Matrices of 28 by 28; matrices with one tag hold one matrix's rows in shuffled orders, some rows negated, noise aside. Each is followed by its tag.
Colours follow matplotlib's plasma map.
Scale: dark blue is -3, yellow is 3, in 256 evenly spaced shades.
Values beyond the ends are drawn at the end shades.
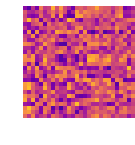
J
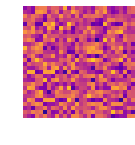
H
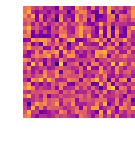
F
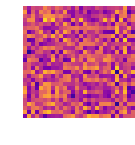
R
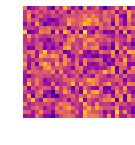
R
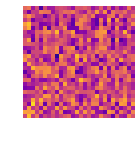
F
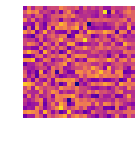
J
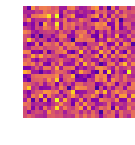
F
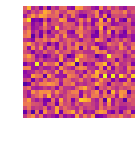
F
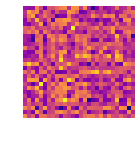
J
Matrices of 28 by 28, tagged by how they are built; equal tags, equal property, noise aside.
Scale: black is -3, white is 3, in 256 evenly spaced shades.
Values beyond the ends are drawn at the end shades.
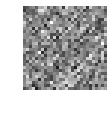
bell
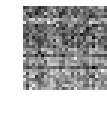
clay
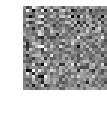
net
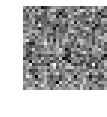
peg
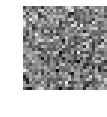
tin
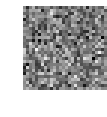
tin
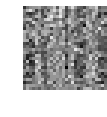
clay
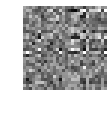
net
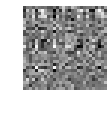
net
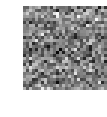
clay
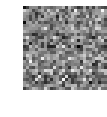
peg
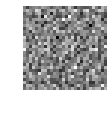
peg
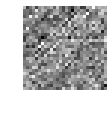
bell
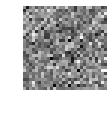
bell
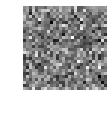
peg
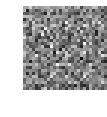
peg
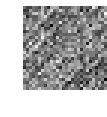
bell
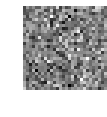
tin
